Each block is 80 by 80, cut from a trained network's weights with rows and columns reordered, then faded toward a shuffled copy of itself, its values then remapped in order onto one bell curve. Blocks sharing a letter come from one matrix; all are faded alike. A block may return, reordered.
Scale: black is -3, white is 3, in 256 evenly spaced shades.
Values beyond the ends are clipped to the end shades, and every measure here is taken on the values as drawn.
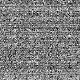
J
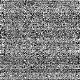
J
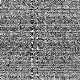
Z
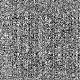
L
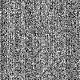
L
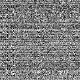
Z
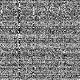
Z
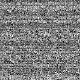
J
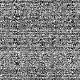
J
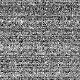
Z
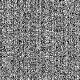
L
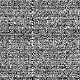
Z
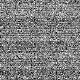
J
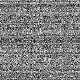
J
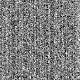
L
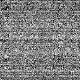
J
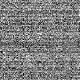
J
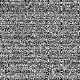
Z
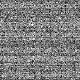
J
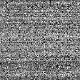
J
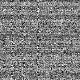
J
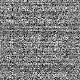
J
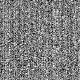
L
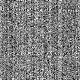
L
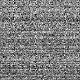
J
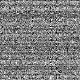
Z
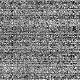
Z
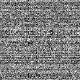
Z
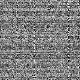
Z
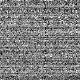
Z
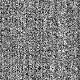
L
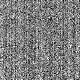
L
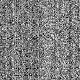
L
